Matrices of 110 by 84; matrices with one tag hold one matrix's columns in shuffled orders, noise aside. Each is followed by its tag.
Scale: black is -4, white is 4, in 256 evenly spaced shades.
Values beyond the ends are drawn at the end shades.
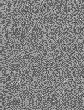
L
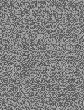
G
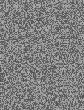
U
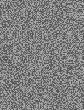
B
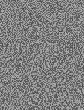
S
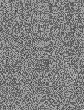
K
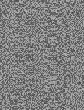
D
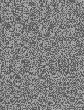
K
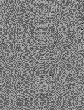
L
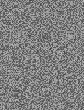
B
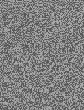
S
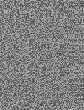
G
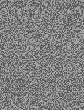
G
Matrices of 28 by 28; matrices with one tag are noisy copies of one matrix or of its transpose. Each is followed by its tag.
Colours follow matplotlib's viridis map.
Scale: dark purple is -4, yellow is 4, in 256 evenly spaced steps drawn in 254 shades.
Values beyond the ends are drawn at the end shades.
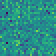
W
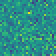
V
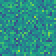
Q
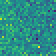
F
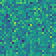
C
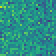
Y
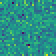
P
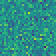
V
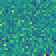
V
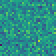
V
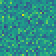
C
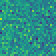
F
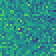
F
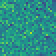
Y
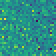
F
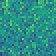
Y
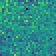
Y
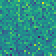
F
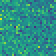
F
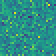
Q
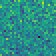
F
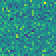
Q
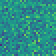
V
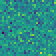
C
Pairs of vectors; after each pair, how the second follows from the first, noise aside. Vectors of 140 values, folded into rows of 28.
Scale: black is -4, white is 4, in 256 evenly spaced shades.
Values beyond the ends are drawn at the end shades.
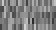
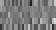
reversed, negated, partly zeroed.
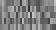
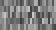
sign-scrambled.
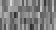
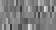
wrapped around, negated, partly zeroed.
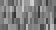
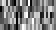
reversed, scaled up.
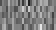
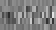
wrapped around, negated, partly zeroed.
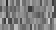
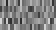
copied.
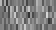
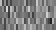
copied.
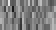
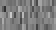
partly zeroed.
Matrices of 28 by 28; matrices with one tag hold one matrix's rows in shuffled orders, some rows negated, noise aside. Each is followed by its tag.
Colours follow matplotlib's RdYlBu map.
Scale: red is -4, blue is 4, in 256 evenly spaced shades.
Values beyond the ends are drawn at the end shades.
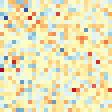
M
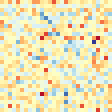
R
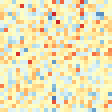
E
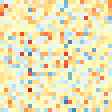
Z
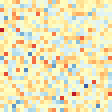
M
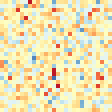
E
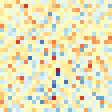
E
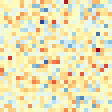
R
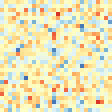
E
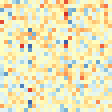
Z
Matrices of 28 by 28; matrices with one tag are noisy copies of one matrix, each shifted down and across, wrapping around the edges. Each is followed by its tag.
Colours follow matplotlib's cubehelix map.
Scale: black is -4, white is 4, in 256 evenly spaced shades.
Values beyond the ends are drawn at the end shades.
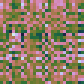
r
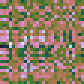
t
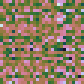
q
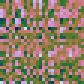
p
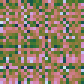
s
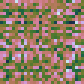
q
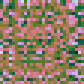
q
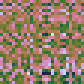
t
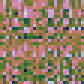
p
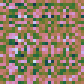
q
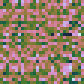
q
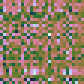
s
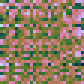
q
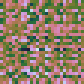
q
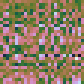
p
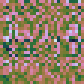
t
